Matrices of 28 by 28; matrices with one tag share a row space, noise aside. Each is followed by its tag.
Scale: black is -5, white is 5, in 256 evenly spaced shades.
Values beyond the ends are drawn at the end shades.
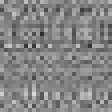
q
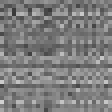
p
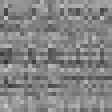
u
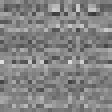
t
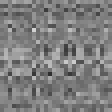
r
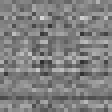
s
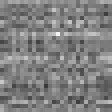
t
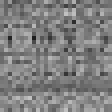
r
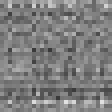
r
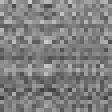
p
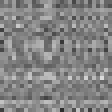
p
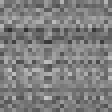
p
